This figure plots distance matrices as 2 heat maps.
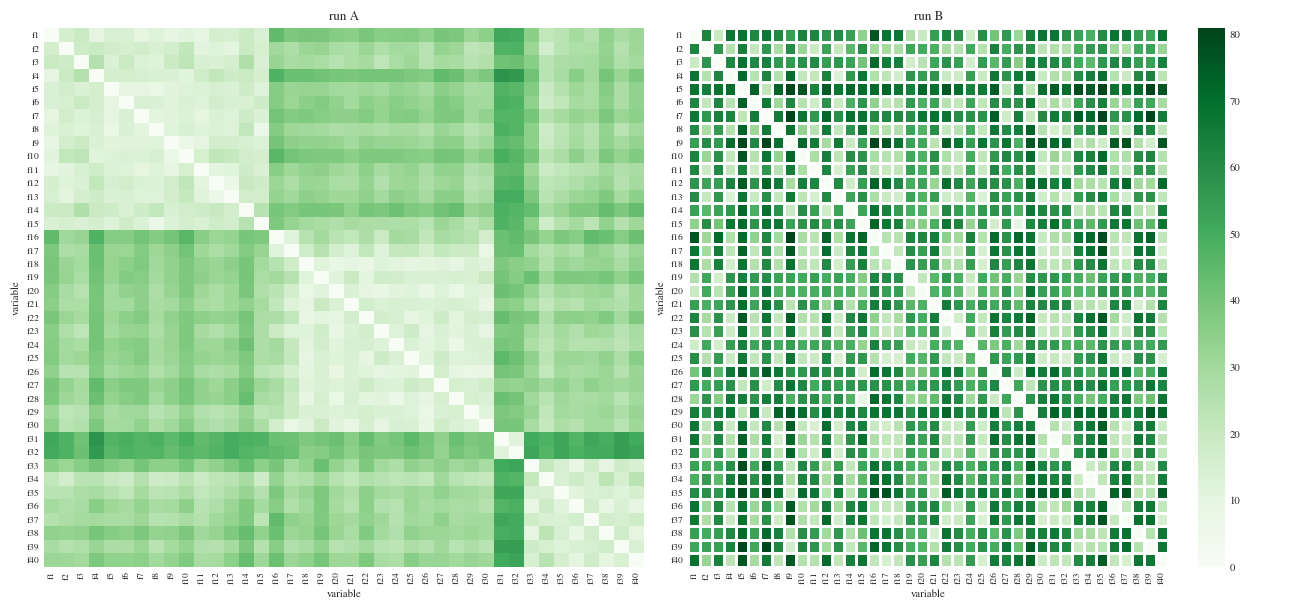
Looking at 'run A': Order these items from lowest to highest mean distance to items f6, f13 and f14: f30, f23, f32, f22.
f30, f23, f22, f32
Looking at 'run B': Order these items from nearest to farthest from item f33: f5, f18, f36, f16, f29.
f18, f36, f16, f29, f5
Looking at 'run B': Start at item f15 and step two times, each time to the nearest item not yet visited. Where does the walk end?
f26
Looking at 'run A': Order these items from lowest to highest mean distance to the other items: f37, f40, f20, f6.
f20, f6, f37, f40
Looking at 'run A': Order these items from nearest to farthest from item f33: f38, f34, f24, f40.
f38, f40, f34, f24
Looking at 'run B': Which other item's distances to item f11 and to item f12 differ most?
f30
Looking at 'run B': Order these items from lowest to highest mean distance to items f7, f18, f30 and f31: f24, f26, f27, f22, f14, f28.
f22, f27, f24, f14, f28, f26
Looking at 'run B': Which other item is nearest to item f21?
f38
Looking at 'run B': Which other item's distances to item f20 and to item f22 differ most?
f1
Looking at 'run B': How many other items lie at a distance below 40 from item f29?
3
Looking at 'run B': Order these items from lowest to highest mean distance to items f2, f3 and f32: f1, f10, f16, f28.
f10, f16, f1, f28
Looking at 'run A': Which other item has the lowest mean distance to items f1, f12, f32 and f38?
f11
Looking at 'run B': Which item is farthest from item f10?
f5
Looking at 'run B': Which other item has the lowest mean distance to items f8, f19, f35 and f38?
f21
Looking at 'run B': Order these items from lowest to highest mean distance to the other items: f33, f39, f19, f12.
f19, f33, f39, f12
